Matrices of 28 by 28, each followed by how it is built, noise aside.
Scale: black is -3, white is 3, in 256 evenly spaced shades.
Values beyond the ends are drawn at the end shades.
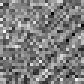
Hankel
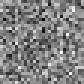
noise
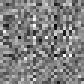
low rank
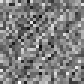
Hankel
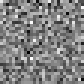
repeating columns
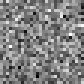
noise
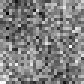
smooth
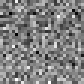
repeating columns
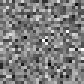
noise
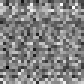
repeating columns
